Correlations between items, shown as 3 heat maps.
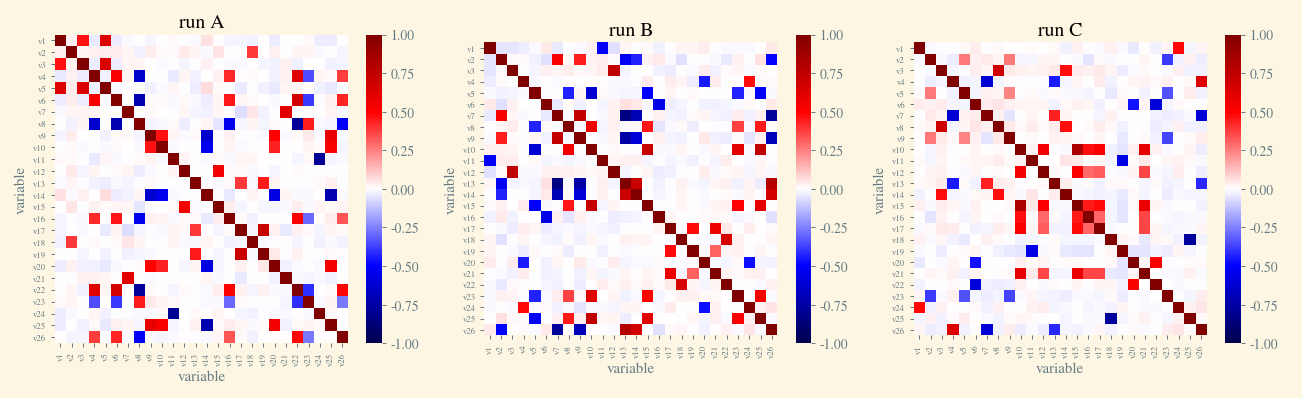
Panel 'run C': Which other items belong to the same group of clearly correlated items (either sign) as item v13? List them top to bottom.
v4, v7, v26
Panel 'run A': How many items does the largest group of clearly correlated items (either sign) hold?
7
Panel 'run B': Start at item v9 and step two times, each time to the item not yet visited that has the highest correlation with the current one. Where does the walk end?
v2
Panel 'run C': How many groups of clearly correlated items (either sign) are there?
8
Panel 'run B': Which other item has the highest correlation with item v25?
v10
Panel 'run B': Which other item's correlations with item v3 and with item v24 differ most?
v12
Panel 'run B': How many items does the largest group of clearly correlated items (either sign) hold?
6
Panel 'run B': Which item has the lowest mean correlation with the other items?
v5
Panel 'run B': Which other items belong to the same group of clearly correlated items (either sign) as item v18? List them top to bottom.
v22
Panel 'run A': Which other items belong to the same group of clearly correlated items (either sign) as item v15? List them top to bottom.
v12
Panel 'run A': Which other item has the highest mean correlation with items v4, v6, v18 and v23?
v22
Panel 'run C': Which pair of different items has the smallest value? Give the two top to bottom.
v18, v25
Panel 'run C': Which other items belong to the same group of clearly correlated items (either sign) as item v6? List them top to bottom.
v20, v22
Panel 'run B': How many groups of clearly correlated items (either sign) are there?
8
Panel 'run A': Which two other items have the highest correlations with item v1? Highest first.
v5, v3
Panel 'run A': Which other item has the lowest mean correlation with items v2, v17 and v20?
v14
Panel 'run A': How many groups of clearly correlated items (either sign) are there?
8
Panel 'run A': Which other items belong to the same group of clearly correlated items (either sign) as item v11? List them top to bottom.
v24
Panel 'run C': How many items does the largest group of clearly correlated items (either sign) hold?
6
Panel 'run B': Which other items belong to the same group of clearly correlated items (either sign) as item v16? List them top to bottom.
v6
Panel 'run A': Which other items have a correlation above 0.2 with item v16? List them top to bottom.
v4, v6, v22, v26
